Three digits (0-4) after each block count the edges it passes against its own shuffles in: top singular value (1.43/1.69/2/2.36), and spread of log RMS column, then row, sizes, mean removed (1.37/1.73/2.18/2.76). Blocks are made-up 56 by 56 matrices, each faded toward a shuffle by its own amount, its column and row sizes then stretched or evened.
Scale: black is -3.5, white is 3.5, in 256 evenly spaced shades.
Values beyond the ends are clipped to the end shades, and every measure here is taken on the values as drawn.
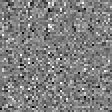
2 2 0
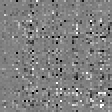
1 4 3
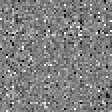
1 2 1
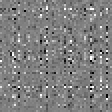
3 4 3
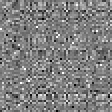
4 0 2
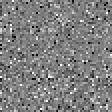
2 1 0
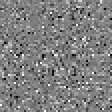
2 1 1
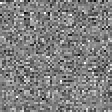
3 0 2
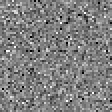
0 1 1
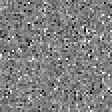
0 1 0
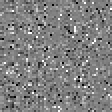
2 0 0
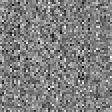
2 2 0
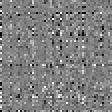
3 4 3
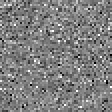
2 0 0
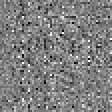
1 3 1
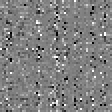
1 4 1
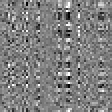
4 4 1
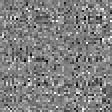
3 1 2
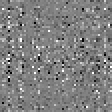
2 3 3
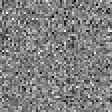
2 1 0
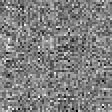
3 2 1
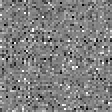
2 0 1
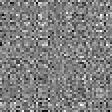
4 1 3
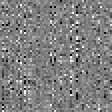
3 4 1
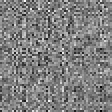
4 3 2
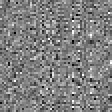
3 3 0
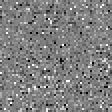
1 1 1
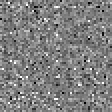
0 1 2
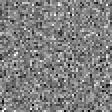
2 1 1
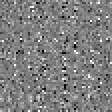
1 3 2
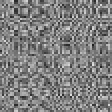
4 1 3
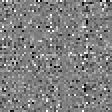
1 2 3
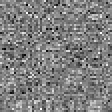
3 0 1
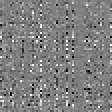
1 4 3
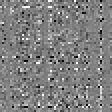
3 4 3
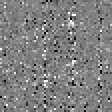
2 3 1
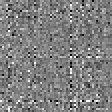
3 3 2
